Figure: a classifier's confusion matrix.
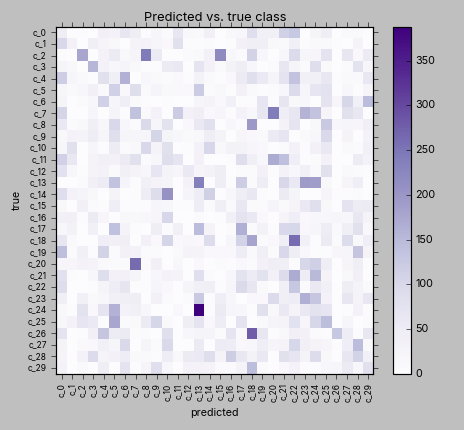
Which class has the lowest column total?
c_26
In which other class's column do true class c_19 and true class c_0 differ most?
c_28
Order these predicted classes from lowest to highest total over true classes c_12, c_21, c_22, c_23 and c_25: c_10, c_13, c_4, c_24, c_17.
c_10, c_4, c_17, c_13, c_24
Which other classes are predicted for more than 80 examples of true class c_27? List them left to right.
c_6, c_10, c_22, c_28
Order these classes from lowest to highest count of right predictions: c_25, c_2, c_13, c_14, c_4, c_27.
c_27, c_4, c_14, c_25, c_2, c_13
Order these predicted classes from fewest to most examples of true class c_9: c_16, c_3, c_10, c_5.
c_16, c_10, c_3, c_5
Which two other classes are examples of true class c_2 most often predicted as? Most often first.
c_8, c_15
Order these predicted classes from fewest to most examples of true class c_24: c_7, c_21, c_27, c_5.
c_27, c_7, c_21, c_5
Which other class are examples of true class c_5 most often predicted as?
c_13
